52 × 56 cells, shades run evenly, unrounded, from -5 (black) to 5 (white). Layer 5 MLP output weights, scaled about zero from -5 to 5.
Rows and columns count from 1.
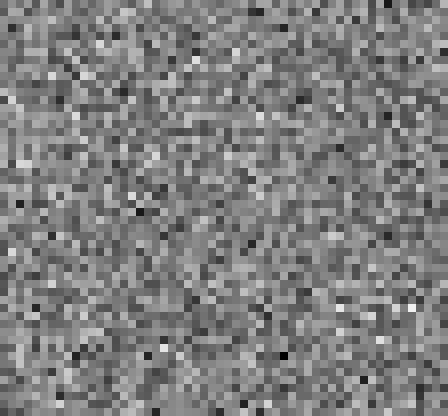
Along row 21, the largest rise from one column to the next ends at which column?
3
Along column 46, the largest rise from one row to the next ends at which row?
49
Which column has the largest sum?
4
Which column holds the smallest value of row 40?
34
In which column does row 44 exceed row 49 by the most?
53
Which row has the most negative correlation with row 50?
26
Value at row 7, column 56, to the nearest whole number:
-3
